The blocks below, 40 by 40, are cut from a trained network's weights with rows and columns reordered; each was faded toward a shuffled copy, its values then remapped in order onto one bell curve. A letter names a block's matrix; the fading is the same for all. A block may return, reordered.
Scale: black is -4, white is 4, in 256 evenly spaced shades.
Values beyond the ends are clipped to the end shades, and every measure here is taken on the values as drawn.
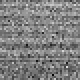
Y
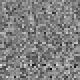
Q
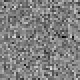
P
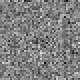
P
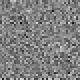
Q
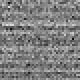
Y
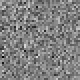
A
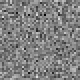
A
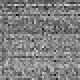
Y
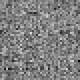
P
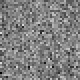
P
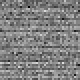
Y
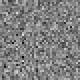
A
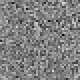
P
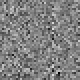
A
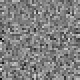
A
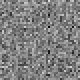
A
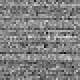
Y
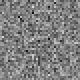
A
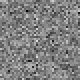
A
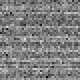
Y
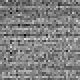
Y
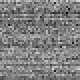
Y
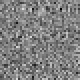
P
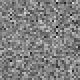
A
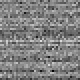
Y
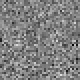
P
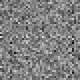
A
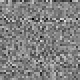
Q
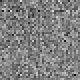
P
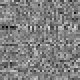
Q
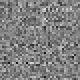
Q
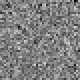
A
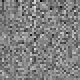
A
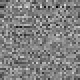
Q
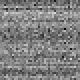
Y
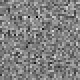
P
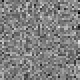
A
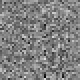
A
